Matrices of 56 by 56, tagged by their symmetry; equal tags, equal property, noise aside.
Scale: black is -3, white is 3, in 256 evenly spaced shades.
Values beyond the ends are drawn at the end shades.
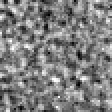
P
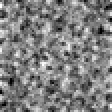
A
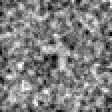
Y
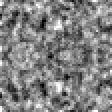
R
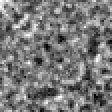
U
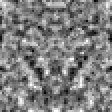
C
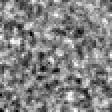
Y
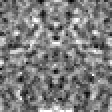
C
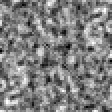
A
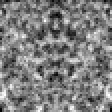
C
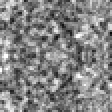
R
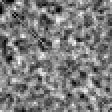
U
